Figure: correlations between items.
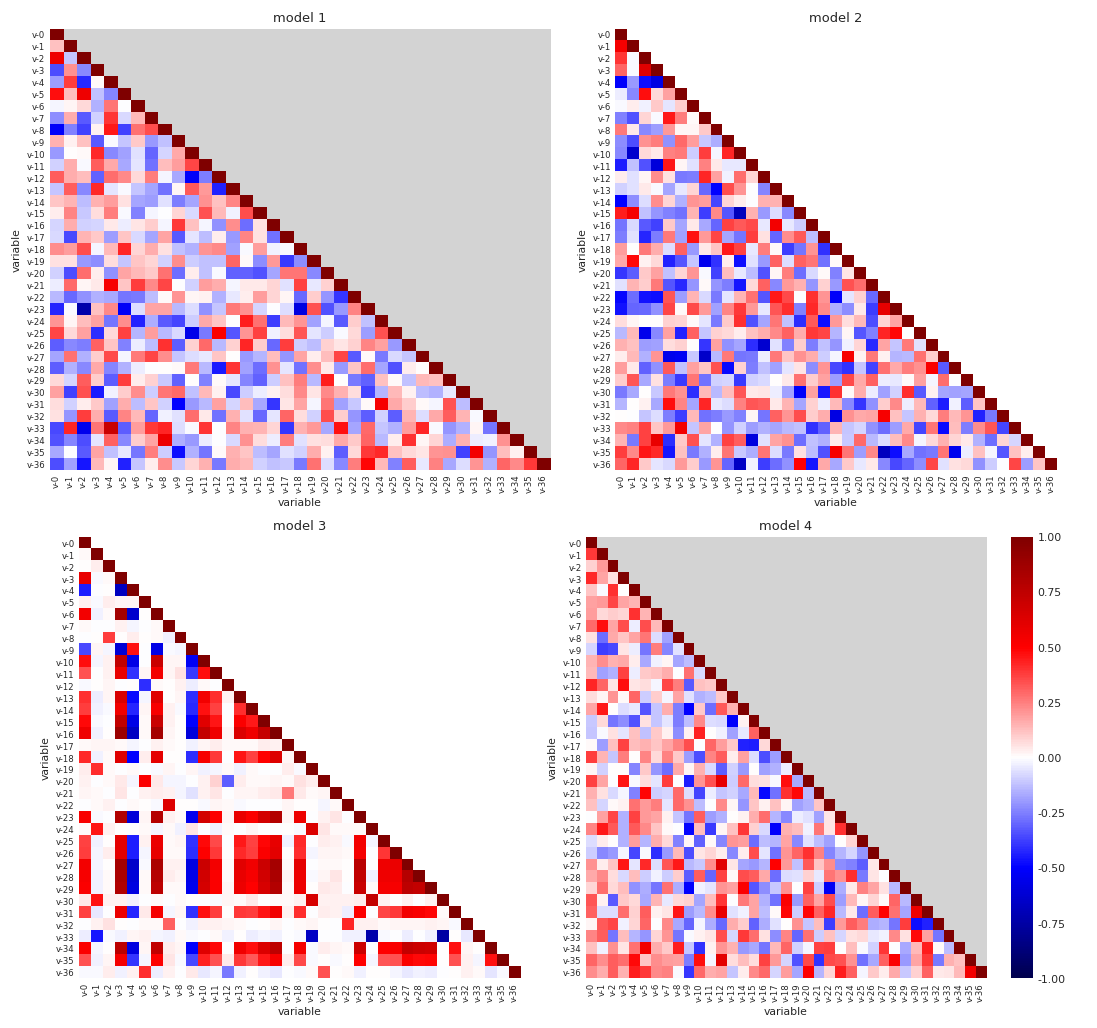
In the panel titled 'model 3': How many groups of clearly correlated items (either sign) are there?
6
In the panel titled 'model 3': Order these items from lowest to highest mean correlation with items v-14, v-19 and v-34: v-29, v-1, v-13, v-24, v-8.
v-8, v-1, v-24, v-13, v-29
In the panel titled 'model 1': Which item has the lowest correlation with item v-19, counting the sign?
v-17
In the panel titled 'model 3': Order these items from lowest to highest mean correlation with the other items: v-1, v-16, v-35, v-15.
v-1, v-35, v-15, v-16
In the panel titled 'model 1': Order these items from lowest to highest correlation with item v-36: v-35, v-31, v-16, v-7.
v-16, v-7, v-31, v-35
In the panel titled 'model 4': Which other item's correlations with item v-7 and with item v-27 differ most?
v-8
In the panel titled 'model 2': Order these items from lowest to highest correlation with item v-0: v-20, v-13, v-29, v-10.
v-20, v-10, v-13, v-29
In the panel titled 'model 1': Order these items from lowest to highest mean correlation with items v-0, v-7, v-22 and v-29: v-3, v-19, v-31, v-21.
v-3, v-21, v-19, v-31
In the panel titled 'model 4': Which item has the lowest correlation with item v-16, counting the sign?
v-21
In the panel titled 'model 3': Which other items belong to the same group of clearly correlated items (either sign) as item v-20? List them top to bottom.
v-5, v-12, v-36
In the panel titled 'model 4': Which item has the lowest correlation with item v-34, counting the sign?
v-10
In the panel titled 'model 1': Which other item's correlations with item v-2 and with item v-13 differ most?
v-23
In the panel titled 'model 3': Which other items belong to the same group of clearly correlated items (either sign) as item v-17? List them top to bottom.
v-21
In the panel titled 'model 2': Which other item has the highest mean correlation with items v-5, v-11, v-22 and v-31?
v-4
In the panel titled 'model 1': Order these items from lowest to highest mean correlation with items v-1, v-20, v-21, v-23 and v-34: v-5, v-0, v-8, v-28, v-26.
v-0, v-5, v-28, v-26, v-8
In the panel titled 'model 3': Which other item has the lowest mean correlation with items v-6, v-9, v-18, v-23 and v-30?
v-4
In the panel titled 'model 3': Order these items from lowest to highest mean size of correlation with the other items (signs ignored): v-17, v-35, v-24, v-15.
v-17, v-24, v-35, v-15
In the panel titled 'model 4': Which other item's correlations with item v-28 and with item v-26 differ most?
v-35
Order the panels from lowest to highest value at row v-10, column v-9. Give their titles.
model 3, model 4, model 1, model 2
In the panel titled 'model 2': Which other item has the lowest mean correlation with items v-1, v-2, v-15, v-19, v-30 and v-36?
v-10
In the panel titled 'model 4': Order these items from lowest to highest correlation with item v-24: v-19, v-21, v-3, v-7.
v-3, v-7, v-19, v-21
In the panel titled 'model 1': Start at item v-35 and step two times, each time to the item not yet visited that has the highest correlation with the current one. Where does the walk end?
v-24
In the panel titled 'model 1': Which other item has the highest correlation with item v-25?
v-12
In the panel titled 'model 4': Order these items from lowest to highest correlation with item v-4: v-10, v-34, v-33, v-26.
v-26, v-33, v-10, v-34
